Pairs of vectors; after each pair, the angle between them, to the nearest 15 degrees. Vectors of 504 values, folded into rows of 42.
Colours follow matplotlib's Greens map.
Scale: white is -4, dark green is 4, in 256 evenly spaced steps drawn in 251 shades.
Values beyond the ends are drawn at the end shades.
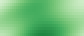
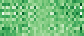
105 degrees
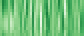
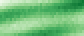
90 degrees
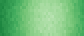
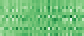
105 degrees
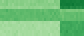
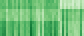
135 degrees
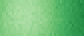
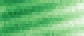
150 degrees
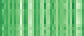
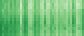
45 degrees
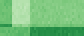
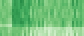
150 degrees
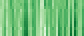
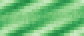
90 degrees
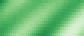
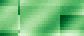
60 degrees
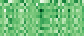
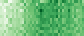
60 degrees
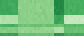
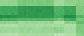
105 degrees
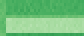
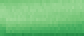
105 degrees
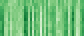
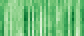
15 degrees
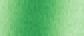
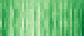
135 degrees
